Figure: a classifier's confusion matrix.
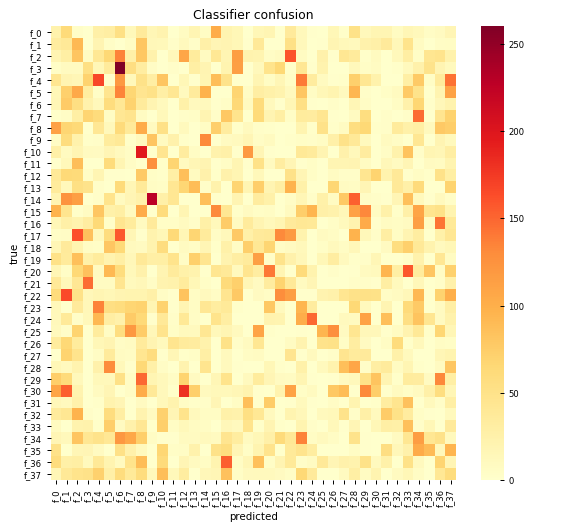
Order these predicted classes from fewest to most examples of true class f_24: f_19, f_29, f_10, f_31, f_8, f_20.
f_19, f_20, f_10, f_8, f_31, f_29
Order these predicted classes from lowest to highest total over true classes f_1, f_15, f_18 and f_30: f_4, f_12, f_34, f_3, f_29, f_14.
f_3, f_14, f_4, f_34, f_12, f_29
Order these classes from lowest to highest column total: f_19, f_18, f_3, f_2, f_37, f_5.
f_18, f_3, f_19, f_5, f_37, f_2
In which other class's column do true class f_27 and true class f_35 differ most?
f_34
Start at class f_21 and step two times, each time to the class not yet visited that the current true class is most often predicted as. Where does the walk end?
f_6
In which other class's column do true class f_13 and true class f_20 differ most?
f_33
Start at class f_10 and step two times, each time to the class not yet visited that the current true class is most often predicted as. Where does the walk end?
f_0
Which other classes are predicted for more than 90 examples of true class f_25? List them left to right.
f_7, f_19, f_26
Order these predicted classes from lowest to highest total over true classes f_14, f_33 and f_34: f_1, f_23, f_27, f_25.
f_25, f_27, f_1, f_23
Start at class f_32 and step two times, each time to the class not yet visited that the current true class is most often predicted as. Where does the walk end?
f_22
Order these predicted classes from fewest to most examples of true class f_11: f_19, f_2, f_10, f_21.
f_10, f_21, f_19, f_2
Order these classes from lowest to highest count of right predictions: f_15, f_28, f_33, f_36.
f_36, f_33, f_28, f_15
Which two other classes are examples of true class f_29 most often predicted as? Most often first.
f_8, f_36
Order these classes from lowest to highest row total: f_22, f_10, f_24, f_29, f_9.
f_9, f_10, f_29, f_24, f_22
